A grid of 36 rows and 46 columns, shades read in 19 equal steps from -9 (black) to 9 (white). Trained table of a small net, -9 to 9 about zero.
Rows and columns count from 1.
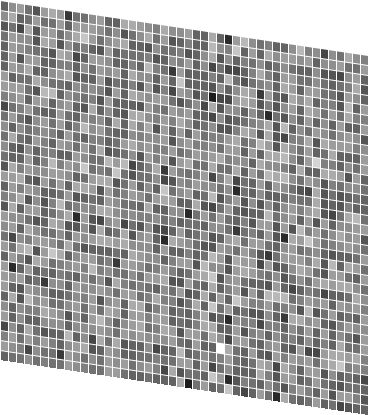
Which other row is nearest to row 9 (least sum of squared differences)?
4
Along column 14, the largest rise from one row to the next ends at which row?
15
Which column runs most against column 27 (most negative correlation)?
23
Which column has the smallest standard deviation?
19
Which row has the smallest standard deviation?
13
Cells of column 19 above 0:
22
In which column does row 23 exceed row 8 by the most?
34
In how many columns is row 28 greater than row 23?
16
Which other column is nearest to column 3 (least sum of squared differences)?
45
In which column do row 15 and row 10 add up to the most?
14
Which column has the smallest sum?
35
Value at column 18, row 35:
1
